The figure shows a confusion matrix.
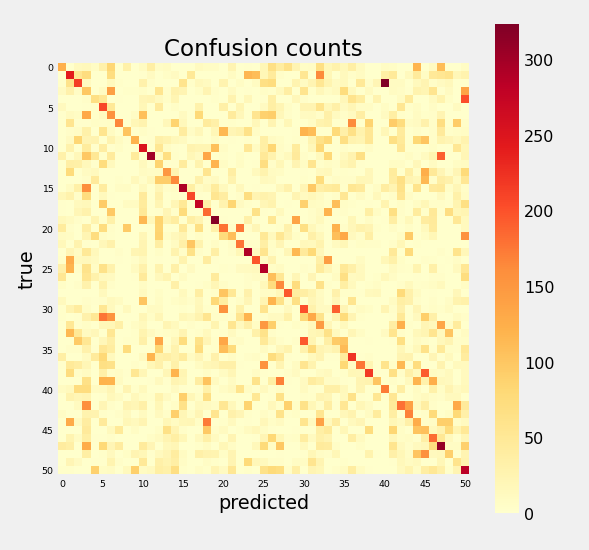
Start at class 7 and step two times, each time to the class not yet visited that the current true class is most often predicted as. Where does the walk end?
11
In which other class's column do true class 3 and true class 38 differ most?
45
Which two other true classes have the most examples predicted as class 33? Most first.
24, 18
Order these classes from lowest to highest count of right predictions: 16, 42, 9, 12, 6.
12, 9, 6, 42, 16
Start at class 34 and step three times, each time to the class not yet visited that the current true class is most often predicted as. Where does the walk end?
22
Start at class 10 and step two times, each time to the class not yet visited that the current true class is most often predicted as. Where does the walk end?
29
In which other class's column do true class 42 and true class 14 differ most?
3
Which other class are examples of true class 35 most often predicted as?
20
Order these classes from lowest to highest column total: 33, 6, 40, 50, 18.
40, 33, 18, 6, 50
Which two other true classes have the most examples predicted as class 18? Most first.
44, 11
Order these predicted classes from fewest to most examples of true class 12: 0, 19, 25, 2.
0, 2, 25, 19
